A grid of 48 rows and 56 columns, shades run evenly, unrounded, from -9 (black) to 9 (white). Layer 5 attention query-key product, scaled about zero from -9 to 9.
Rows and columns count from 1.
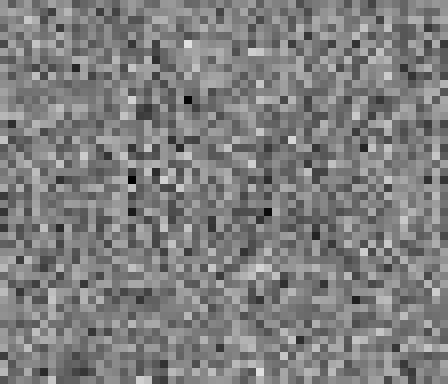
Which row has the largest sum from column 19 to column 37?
7
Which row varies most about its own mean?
23
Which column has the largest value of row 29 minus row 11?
21
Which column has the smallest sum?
20
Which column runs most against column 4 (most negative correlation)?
6
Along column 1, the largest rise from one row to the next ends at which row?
46
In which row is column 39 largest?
22
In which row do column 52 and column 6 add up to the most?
43
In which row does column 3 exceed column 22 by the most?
24
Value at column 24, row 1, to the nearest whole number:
-2
